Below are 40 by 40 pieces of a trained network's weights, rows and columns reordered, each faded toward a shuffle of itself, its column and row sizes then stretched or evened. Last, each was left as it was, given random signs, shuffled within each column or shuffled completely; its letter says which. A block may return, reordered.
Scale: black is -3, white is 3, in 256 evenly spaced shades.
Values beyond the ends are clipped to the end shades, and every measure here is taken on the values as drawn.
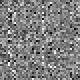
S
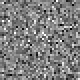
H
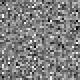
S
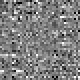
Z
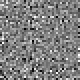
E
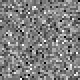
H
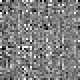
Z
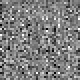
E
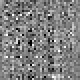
Z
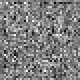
E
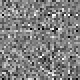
E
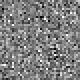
S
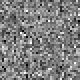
S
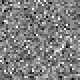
H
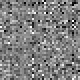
E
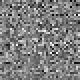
E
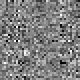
Z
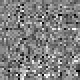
Z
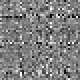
Z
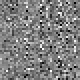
S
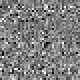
Z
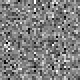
S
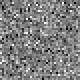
H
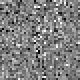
S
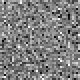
S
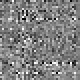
E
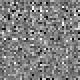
E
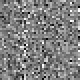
S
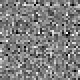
E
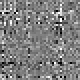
Z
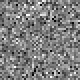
H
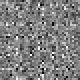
Z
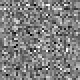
E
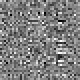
Z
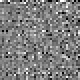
E
